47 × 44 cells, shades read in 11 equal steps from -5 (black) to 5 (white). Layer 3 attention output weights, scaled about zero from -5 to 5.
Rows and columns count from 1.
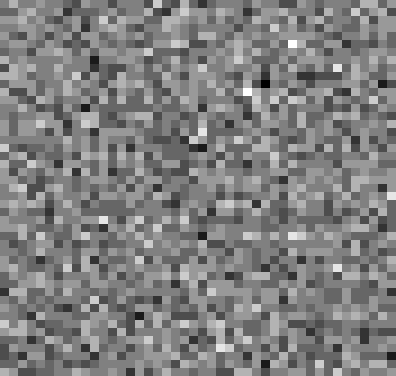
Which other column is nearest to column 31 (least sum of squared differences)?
14
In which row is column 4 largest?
21
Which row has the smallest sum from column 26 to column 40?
10
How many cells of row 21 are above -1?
26
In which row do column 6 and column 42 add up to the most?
13
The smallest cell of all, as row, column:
11, 30
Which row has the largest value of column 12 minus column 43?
28
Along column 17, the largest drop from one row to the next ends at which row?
8
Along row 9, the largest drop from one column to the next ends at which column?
39
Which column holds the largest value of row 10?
9
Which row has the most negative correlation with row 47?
2
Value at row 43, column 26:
-1
